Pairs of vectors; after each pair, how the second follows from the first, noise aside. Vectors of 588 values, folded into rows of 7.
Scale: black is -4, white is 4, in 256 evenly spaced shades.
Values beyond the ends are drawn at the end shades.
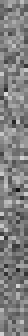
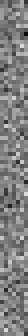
shuffled.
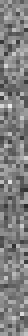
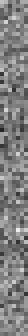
reversed.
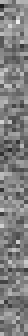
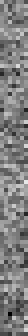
reversed, negated.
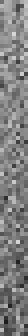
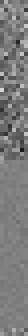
wrapped around, partly zeroed.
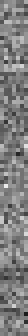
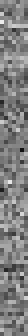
reversed, negated.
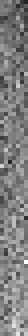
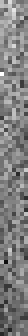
reversed.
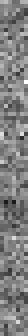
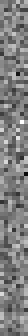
shuffled.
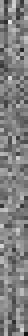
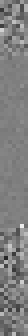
wrapped around, partly zeroed.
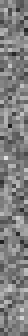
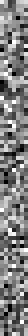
wrapped around, negated, scaled up.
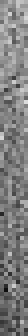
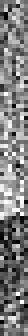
wrapped around, negated, scaled up.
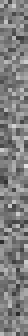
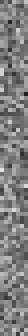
reversed.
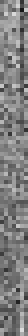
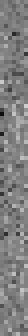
wrapped around, partly zeroed.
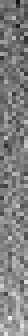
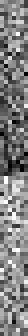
wrapped around, negated, scaled up.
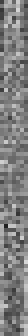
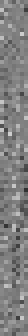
wrapped around, partly zeroed.
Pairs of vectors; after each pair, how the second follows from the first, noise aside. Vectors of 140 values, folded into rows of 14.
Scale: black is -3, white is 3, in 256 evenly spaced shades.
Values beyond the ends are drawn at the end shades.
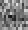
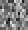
shuffled.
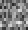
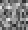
reversed.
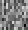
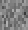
wrapped around, shrunk.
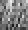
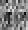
wrapped around, negated.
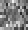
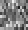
copied.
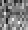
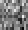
reversed.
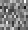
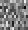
copied.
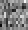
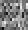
reversed, negated.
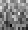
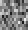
shuffled.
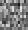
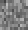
wrapped around, shrunk.
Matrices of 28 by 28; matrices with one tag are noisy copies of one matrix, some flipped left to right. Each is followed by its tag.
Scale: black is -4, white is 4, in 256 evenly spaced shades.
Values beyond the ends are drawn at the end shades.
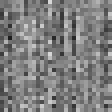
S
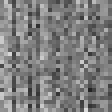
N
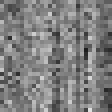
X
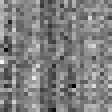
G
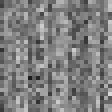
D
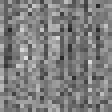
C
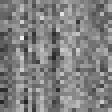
X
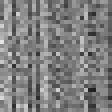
N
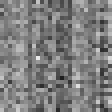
G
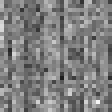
D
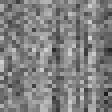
X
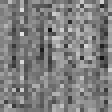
C
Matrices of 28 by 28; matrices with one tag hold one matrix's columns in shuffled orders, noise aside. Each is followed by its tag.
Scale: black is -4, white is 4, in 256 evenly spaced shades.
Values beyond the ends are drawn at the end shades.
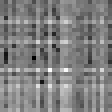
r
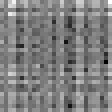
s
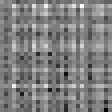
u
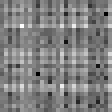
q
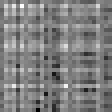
u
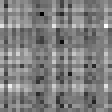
q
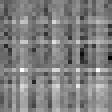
r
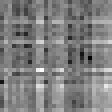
r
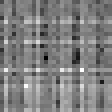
r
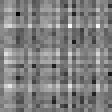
q
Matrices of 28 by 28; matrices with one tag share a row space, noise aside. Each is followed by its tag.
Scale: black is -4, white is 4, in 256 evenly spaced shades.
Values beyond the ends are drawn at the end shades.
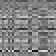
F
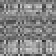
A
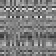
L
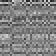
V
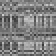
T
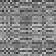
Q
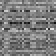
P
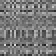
L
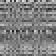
L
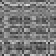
P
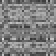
P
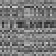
T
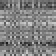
L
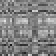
F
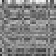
P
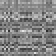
Q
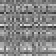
L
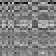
F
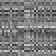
T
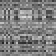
Q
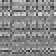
V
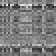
Q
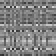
L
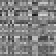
F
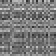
V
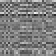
Q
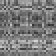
Q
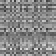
L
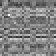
P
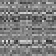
Q
